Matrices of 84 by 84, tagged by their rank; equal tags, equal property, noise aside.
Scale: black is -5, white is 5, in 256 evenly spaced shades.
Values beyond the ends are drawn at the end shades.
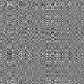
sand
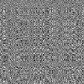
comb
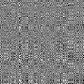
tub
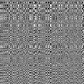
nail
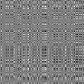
nail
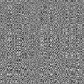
comb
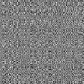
comb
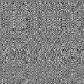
comb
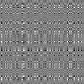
nail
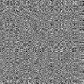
comb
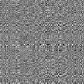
tub
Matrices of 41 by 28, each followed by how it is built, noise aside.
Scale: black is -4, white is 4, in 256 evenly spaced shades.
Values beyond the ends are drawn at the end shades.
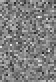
noise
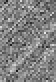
Hankel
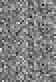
repeating rows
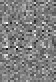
low rank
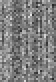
blocks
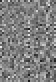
low rank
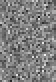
repeating rows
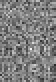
blocks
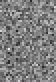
blocks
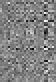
low rank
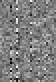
uneven columns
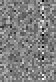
uneven columns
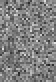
noise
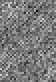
Hankel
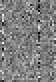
uneven columns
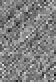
Hankel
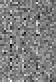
uneven columns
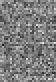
blocks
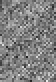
Hankel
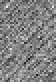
Hankel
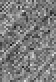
Hankel
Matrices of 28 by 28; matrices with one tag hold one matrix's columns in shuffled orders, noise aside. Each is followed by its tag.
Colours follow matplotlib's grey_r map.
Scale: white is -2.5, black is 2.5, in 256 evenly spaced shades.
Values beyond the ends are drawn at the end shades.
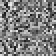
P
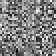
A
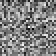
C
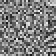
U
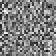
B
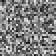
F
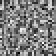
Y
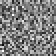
F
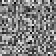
F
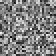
F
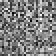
P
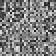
P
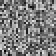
Y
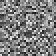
U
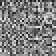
C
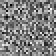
B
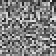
C
